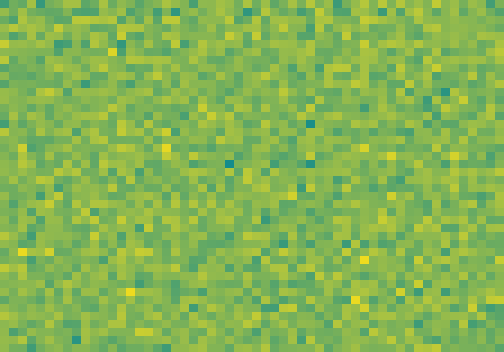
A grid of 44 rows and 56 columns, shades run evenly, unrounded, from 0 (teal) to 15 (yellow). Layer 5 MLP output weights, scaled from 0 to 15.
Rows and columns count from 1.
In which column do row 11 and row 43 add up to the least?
9
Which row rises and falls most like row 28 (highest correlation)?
20
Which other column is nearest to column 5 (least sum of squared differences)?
2
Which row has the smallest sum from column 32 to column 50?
31
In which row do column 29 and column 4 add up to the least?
33
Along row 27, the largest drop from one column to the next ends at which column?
11
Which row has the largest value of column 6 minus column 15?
26
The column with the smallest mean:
34
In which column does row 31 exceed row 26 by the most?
50
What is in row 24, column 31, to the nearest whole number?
7
